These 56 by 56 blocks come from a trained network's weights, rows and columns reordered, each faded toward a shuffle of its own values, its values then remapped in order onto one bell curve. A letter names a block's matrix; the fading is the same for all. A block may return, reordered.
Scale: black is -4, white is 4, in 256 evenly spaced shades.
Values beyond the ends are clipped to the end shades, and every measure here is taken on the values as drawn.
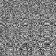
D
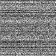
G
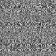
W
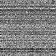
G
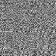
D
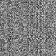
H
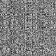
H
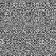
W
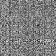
H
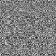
D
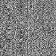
H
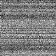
G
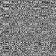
D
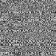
D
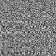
D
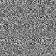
W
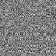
D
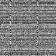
G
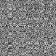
W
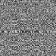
D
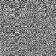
W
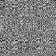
W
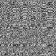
D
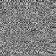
W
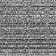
G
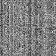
H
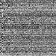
G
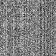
H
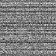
G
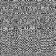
W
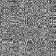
W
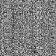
H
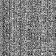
H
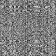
H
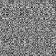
D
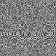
W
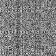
H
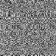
D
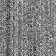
H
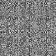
H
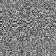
D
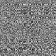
W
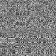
D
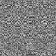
D
